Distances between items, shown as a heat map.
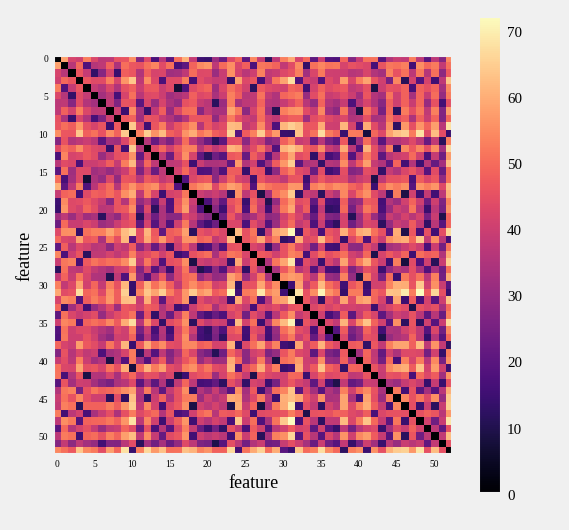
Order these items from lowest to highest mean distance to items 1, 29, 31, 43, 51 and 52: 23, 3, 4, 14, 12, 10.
10, 4, 12, 14, 3, 23
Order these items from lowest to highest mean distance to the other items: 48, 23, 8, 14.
14, 8, 48, 23
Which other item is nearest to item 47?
33
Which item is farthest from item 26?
52
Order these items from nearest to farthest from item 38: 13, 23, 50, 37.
37, 13, 50, 23
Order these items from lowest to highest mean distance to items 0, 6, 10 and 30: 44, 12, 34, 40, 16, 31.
31, 34, 16, 40, 44, 12
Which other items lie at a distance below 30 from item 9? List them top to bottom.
7, 12, 29, 40, 45
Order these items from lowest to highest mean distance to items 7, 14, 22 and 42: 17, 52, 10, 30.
17, 30, 10, 52
